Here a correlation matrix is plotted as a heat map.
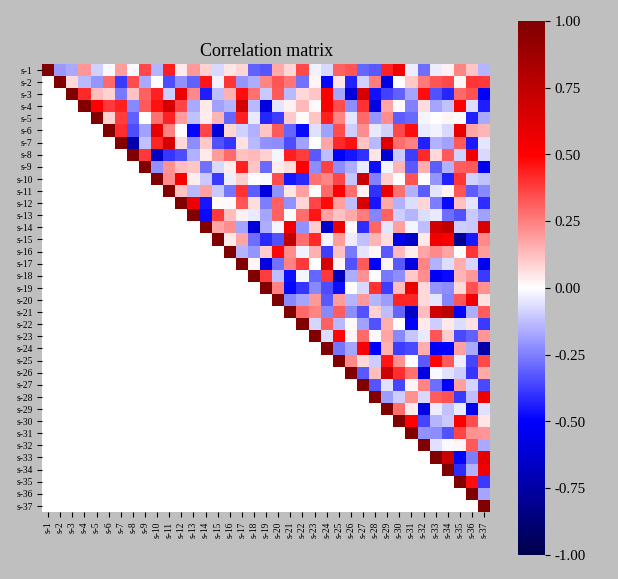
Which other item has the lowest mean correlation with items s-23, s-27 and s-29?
s-8
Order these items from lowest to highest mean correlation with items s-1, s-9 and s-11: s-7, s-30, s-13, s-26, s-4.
s-13, s-26, s-7, s-30, s-4
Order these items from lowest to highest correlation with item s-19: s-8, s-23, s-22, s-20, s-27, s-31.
s-22, s-23, s-27, s-8, s-20, s-31
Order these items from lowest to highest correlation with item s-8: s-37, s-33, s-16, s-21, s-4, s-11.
s-11, s-4, s-37, s-33, s-16, s-21
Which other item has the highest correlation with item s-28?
s-37
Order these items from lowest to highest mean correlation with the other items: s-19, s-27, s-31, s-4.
s-19, s-31, s-27, s-4
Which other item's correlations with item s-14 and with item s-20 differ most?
s-34
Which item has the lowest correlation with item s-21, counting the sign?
s-31
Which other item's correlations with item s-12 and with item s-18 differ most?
s-25
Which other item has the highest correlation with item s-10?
s-27
